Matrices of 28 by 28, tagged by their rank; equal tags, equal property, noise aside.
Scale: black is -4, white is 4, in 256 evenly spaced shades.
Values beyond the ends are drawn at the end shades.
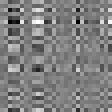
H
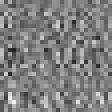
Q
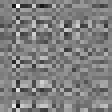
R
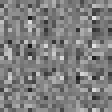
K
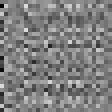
Q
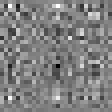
K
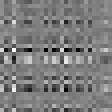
H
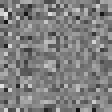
Q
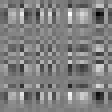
H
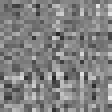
K
